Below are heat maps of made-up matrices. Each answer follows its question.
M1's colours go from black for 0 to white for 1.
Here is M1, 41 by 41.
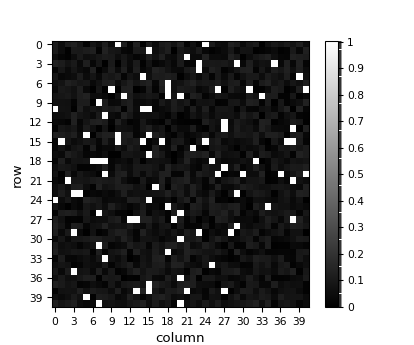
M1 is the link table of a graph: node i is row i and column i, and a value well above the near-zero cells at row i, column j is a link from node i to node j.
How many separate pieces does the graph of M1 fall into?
4
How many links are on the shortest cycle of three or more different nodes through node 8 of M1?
5
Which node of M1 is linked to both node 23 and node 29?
node 3
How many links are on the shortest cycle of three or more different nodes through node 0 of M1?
4
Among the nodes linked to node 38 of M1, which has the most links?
node 15
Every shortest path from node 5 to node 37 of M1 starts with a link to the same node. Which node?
node 14
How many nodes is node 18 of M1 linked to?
5
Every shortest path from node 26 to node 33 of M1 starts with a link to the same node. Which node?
node 20
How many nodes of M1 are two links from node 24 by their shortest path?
6
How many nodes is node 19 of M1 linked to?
1
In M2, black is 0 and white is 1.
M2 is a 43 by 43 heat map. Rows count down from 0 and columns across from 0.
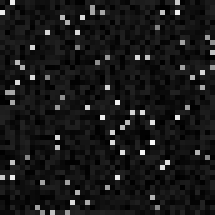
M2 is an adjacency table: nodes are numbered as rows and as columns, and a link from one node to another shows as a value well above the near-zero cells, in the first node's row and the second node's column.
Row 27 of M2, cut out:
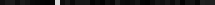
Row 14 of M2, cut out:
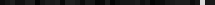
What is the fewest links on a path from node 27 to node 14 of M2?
5
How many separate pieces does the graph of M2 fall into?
8
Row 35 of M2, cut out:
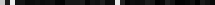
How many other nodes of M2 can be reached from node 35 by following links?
8
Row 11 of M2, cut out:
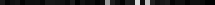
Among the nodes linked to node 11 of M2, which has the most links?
node 21
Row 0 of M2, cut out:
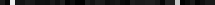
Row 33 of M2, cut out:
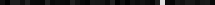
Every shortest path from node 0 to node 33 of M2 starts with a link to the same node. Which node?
node 2
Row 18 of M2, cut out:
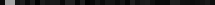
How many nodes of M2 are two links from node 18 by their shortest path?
4
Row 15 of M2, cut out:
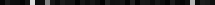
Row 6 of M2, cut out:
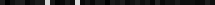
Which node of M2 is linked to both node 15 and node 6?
node 9
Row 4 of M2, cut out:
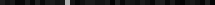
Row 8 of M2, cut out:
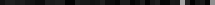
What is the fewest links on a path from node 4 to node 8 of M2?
3
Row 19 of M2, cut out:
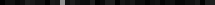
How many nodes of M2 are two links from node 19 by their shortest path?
1
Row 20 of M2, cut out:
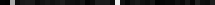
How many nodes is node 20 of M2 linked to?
2
